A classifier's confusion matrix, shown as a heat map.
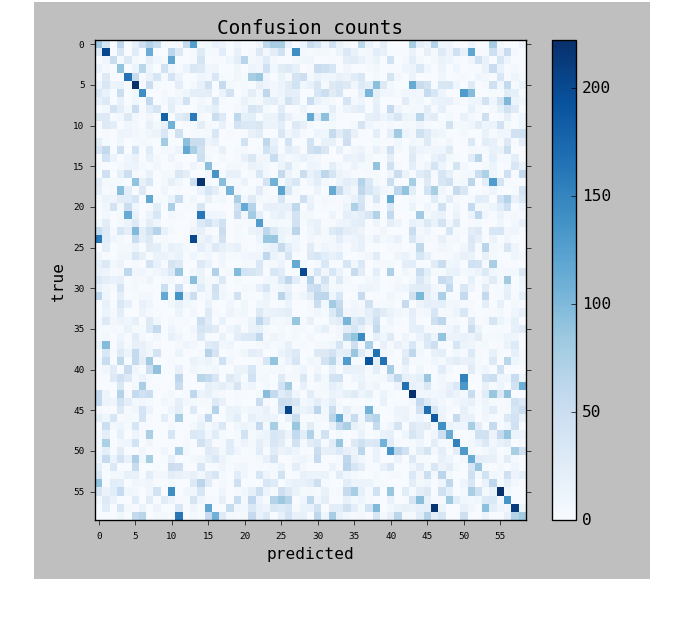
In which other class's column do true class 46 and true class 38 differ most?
33
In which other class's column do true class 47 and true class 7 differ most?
56
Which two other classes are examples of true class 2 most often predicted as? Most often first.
10, 20
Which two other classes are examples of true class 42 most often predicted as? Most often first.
50, 58
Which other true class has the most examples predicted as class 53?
57
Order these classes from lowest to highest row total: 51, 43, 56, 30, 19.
30, 51, 19, 56, 43
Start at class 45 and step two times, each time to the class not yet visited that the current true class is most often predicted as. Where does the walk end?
23
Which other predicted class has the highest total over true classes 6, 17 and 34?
14
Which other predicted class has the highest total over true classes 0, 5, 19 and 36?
7
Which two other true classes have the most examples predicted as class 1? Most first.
37, 49
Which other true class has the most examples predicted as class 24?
17
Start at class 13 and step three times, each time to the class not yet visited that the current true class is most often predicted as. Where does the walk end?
29
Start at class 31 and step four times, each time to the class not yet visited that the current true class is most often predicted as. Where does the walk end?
40
